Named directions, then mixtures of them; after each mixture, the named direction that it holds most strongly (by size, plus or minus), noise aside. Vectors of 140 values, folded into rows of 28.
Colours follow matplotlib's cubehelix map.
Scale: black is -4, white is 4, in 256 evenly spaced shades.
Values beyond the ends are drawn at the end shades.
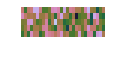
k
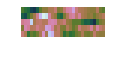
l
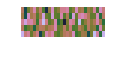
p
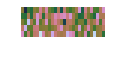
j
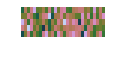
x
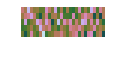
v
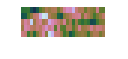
l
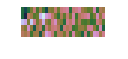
p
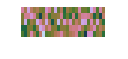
v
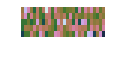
p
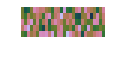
j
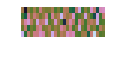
j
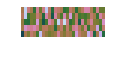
p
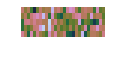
x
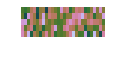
p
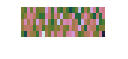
v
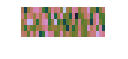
k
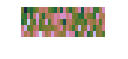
j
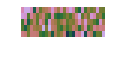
j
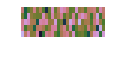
p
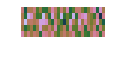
p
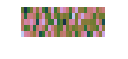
p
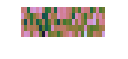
v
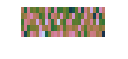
v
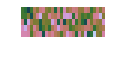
v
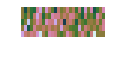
j
